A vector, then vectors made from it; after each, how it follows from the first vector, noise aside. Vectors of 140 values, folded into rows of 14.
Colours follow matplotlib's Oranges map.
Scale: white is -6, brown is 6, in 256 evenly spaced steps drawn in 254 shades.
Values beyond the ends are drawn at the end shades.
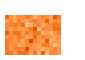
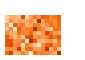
reversed, scaled up.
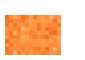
wrapped around, negated, shrunk.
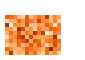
wrapped around, scaled up.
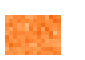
wrapped around, negated, shrunk.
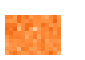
reversed, negated, partly zeroed.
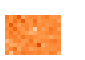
reversed, negated, partly zeroed.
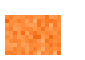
wrapped around, negated, shrunk.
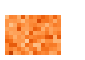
reversed.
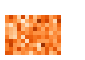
reversed, scaled up.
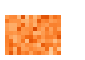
reversed.
